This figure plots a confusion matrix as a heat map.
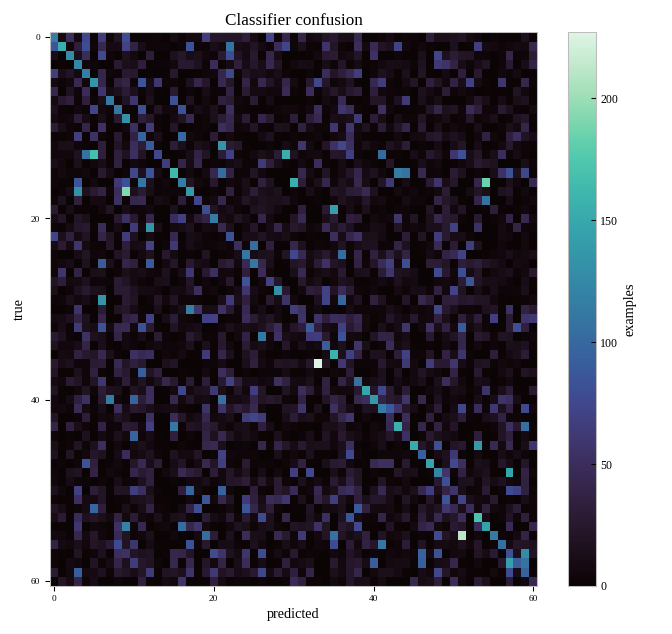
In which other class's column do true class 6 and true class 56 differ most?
41
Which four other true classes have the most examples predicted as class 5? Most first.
13, 52, 8, 11
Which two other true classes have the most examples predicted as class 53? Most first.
45, 1
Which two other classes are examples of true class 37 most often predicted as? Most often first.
11, 21
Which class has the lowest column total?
14
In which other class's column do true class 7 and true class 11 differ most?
16
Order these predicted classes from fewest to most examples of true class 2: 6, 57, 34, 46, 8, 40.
8, 46, 34, 57, 40, 6
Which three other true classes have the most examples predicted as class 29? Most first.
13, 1, 51
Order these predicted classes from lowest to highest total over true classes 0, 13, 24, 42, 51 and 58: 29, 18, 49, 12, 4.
18, 12, 49, 4, 29
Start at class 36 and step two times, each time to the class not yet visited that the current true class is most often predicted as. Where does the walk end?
26
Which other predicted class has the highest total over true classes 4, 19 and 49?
35
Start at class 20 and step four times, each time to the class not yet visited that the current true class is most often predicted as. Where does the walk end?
38
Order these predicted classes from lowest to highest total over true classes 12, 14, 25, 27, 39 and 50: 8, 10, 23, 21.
23, 8, 10, 21
